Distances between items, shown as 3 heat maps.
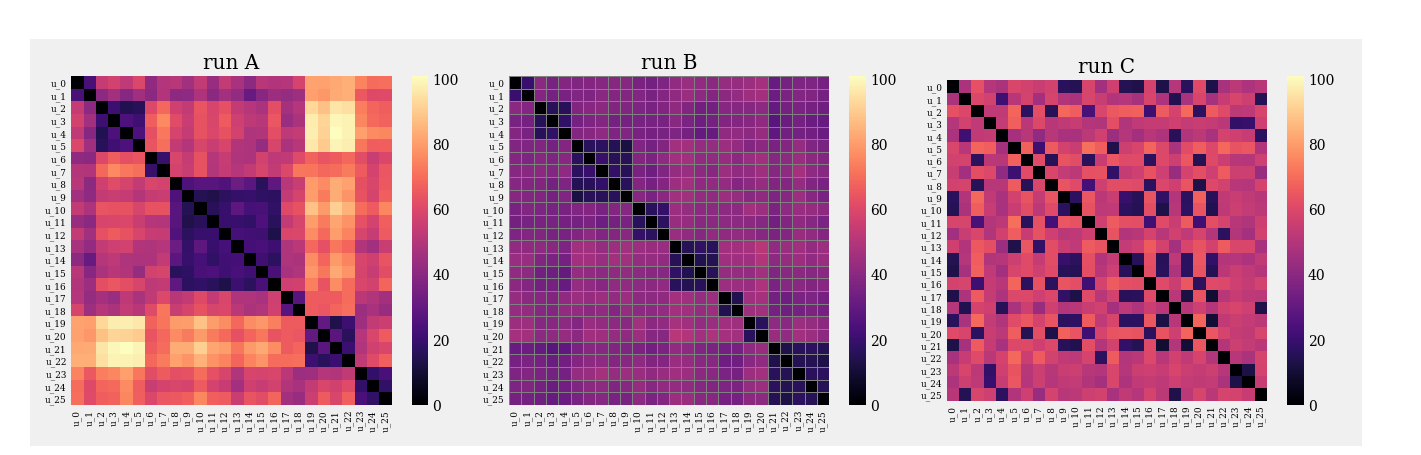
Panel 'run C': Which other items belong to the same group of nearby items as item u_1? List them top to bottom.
u_4, u_18, u_25
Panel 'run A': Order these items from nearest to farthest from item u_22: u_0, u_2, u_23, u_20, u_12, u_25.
u_20, u_23, u_25, u_12, u_0, u_2
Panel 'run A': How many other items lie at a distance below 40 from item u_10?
8
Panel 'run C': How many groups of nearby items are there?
6
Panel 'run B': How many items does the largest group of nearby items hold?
5
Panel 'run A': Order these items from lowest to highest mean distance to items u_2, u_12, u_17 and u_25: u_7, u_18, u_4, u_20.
u_18, u_4, u_7, u_20
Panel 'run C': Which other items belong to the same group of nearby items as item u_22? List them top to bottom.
u_12
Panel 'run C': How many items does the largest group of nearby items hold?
8
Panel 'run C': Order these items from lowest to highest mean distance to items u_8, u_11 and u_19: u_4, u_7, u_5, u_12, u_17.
u_17, u_4, u_12, u_7, u_5
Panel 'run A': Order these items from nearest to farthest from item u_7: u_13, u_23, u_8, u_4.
u_13, u_8, u_23, u_4
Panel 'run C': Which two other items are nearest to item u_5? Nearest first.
u_13, u_7
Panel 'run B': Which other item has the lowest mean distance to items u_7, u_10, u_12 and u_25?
u_11
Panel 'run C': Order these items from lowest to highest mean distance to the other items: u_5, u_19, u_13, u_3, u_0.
u_0, u_19, u_3, u_13, u_5
